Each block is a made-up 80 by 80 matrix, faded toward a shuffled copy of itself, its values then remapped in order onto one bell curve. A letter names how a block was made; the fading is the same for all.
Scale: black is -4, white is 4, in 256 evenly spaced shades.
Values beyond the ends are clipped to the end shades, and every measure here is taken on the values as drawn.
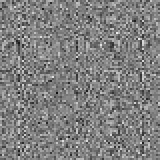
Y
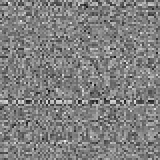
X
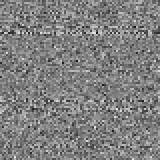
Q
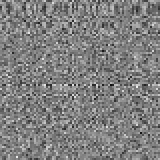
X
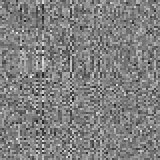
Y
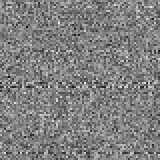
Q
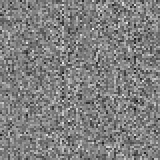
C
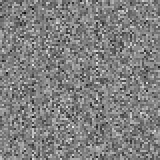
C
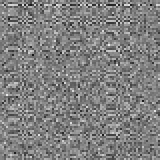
X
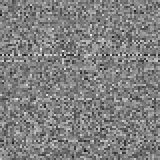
Q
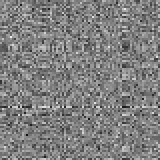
X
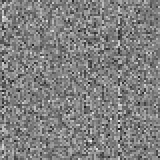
C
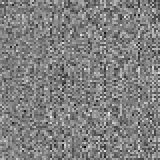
Y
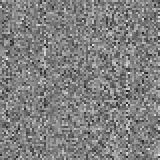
C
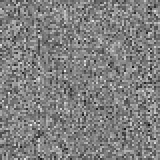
C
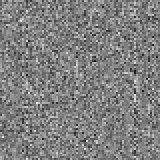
C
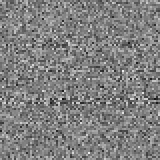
Q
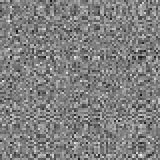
X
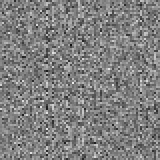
C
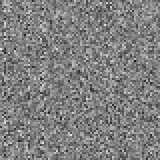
C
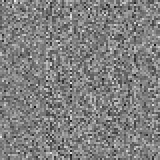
C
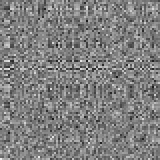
X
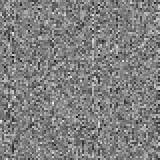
C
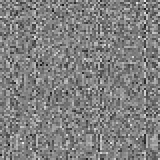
Y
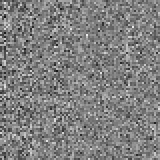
C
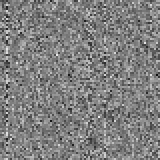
C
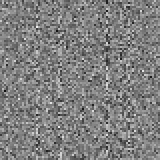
C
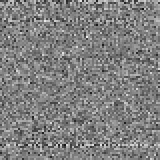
Q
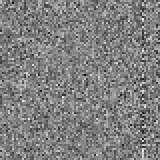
C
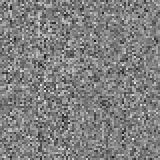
C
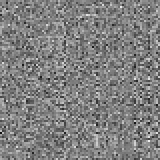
Y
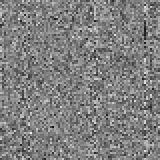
C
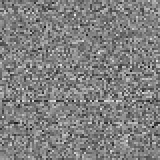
Q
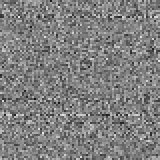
Q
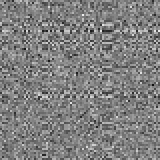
X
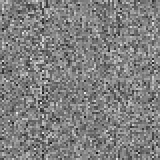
C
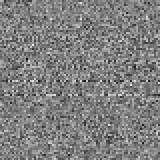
Q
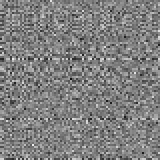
X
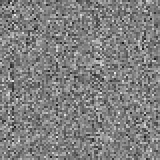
C
